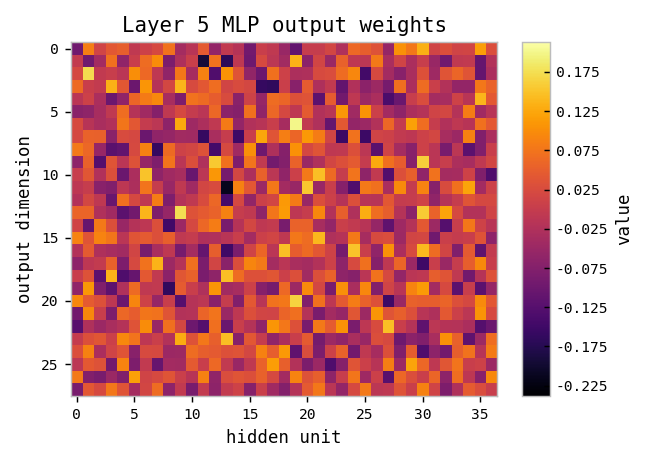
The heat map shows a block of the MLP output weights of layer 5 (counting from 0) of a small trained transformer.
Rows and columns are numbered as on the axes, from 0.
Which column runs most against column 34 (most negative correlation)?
13
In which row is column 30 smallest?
17
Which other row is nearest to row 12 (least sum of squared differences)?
21
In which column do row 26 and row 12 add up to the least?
3
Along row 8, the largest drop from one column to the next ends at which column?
7
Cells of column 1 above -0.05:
24
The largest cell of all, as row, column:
6, 19
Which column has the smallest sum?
8
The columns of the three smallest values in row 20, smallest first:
27, 9, 4
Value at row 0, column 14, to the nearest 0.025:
-0.025
